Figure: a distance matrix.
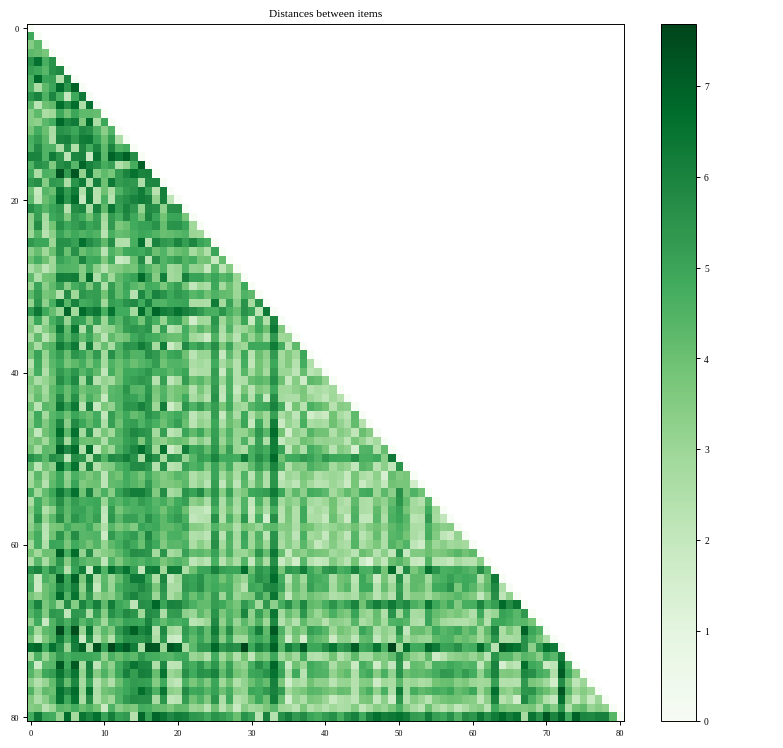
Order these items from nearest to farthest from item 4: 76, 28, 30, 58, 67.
67, 58, 28, 30, 76
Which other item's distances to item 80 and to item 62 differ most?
46
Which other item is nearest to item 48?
52
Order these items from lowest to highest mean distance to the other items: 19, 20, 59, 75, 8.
59, 19, 20, 75, 8
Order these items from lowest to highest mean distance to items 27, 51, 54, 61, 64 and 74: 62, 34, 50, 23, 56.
62, 56, 34, 23, 50
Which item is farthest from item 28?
72
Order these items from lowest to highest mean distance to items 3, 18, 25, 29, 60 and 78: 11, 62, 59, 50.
62, 59, 11, 50
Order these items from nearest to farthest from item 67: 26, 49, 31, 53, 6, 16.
31, 6, 53, 26, 16, 49
